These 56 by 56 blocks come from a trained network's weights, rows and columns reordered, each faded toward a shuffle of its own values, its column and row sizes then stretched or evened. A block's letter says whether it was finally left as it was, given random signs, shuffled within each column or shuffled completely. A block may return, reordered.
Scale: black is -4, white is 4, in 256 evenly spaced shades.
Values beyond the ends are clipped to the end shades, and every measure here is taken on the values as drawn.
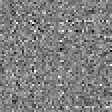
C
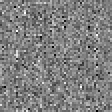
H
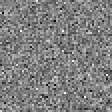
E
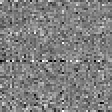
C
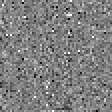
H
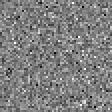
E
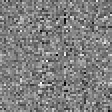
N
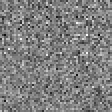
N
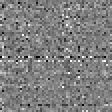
C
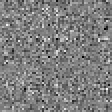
N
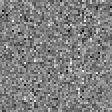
H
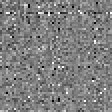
N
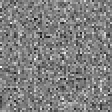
C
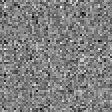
C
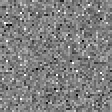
E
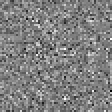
N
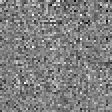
N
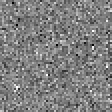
H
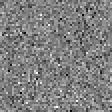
E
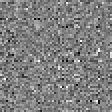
C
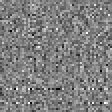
C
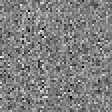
H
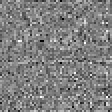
C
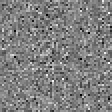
H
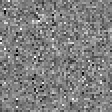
H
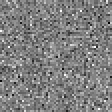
E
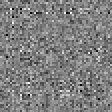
C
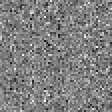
H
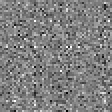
N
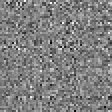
C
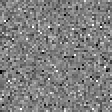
E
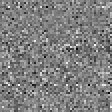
C
